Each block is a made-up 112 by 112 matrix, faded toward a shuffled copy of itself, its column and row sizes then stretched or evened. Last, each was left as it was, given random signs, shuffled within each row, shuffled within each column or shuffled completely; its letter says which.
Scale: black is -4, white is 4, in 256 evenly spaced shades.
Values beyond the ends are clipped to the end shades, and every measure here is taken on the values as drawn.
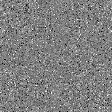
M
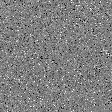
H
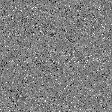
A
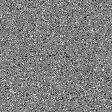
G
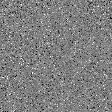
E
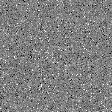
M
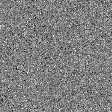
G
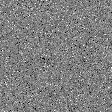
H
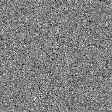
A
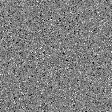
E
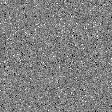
A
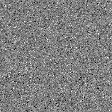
A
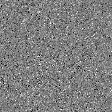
A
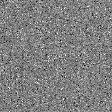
M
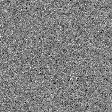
E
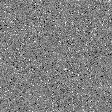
E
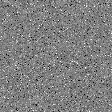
G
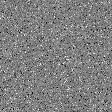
H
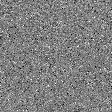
H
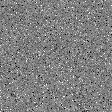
H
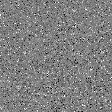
M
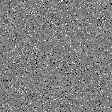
M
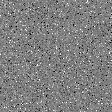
E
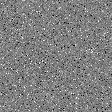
H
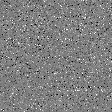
G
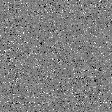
M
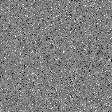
E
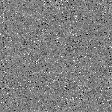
M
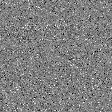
G
